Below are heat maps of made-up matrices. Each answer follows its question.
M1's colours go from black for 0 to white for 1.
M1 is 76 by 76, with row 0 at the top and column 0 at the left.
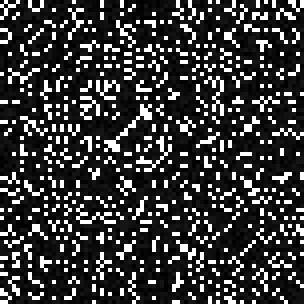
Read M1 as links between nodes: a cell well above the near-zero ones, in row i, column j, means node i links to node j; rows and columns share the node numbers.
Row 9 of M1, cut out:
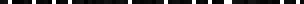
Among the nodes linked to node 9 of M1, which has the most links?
node 52
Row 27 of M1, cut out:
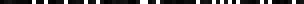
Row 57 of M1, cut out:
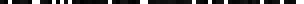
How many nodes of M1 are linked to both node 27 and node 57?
4
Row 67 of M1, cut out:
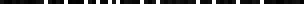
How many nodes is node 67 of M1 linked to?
12
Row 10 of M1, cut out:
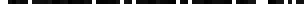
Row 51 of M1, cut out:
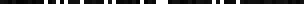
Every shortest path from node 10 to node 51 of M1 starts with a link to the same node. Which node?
node 65
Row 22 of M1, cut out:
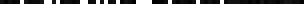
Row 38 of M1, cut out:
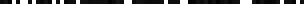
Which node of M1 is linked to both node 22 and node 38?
node 5
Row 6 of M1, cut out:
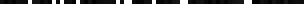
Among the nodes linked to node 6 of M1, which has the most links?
node 7
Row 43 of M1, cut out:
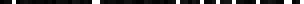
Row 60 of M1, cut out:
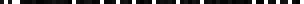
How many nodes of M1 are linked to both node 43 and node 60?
5
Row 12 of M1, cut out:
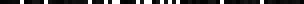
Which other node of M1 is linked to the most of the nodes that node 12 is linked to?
node 37
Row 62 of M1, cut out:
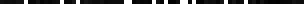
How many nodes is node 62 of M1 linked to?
12
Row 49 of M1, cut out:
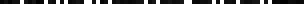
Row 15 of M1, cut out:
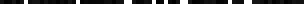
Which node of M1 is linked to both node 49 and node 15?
node 46
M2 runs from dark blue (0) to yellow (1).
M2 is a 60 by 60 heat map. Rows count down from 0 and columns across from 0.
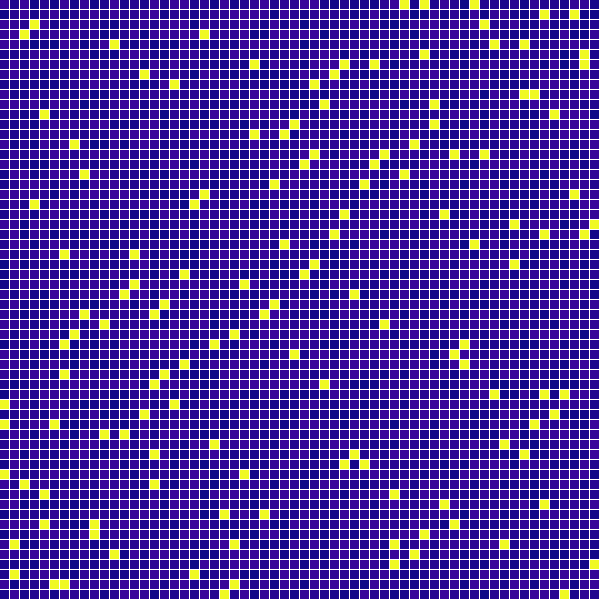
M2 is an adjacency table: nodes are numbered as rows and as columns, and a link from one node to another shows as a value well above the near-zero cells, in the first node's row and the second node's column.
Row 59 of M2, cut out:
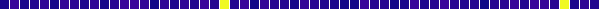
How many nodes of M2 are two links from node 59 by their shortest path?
2
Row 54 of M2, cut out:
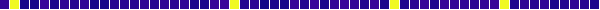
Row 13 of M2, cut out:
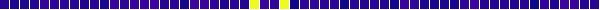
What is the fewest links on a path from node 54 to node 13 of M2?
5
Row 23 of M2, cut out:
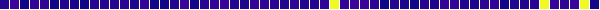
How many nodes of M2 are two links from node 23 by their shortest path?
6
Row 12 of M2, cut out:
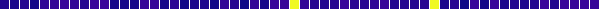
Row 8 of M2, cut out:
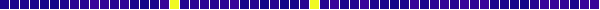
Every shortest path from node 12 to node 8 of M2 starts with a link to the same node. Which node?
node 29
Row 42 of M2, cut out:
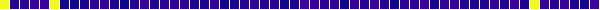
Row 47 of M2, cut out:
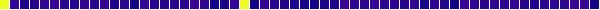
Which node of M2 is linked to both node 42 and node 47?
node 0
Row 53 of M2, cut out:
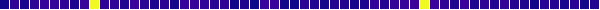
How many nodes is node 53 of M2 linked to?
2
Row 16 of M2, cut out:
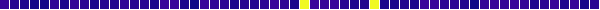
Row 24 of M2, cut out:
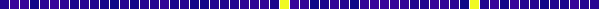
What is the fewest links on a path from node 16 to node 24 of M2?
6
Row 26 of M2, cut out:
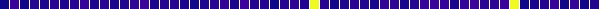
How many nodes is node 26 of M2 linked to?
2
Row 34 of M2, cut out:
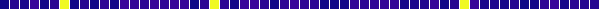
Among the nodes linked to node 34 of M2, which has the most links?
node 6
